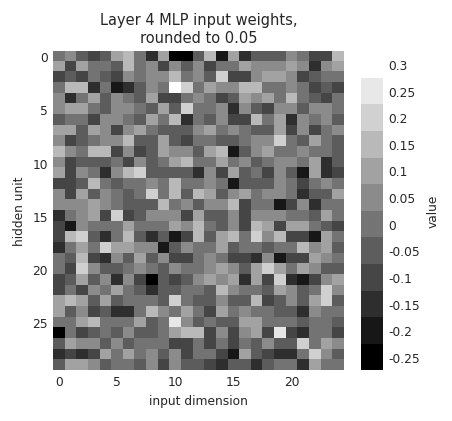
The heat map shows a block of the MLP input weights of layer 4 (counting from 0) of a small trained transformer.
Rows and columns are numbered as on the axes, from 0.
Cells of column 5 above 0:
11
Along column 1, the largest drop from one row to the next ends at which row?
4
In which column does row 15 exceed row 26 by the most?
5
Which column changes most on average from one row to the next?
10
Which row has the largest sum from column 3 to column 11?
25
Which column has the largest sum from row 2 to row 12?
19
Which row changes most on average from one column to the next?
17
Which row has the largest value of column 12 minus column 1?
16
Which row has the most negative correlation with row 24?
0
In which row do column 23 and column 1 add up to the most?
23
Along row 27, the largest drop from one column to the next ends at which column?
22
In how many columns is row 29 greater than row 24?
9
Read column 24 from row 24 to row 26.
0 -0.05 -0.1
